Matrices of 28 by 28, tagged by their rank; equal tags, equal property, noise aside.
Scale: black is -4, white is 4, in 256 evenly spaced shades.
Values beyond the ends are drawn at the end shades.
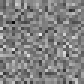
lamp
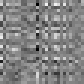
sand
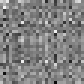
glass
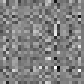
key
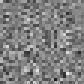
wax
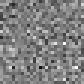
lamp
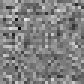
lamp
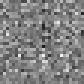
lamp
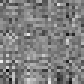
wax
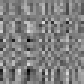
sand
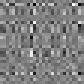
sand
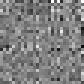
key
